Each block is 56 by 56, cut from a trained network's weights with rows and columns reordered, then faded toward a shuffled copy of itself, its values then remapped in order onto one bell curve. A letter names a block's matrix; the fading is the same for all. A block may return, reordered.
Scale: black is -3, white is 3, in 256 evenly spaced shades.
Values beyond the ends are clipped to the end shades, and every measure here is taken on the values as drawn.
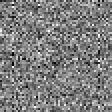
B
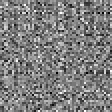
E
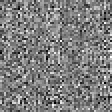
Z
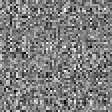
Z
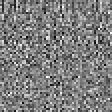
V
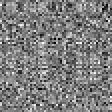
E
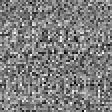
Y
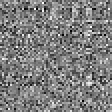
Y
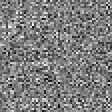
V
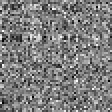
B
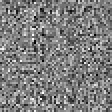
B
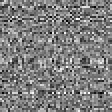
E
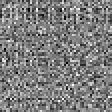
E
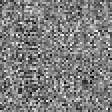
Y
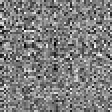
Z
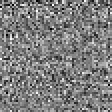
Y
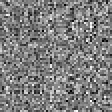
B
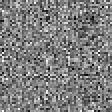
B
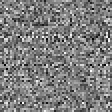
Y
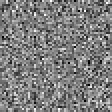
Z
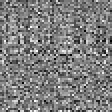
E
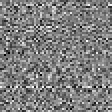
E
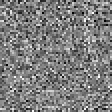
Y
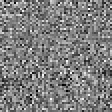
V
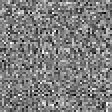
Y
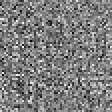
B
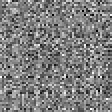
E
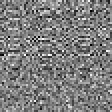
E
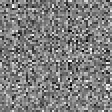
Z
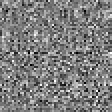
Y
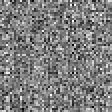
B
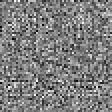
Y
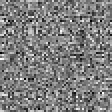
Y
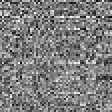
E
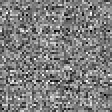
Y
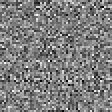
Y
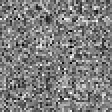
Z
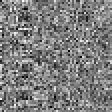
Z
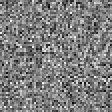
Y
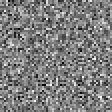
Y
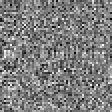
V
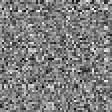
Y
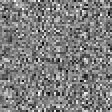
V
